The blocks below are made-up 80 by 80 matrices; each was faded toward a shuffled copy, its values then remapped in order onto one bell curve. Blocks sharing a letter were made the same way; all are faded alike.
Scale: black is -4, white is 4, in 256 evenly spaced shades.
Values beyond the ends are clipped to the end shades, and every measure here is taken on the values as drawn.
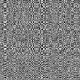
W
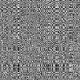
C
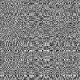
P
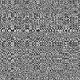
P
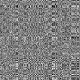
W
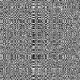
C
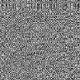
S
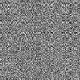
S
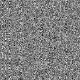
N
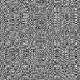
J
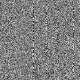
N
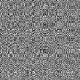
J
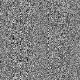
N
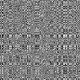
C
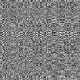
P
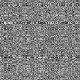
P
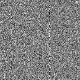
N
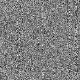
N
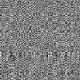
S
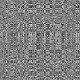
C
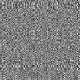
S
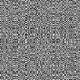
W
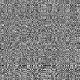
P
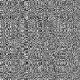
S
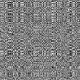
W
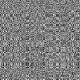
W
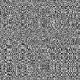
S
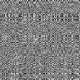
P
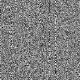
N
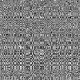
C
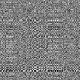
P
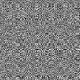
J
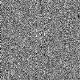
N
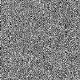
N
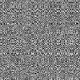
J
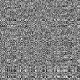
S
